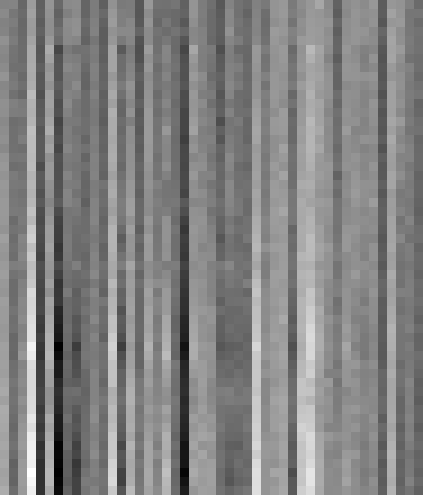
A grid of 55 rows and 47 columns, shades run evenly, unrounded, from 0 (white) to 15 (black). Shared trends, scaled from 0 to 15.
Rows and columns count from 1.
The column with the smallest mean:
4
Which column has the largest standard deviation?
7
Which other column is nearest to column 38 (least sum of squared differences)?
18
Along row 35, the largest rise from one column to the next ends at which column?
5
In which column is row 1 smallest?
36
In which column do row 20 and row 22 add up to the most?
21
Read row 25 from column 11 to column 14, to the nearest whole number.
7 9 5 8
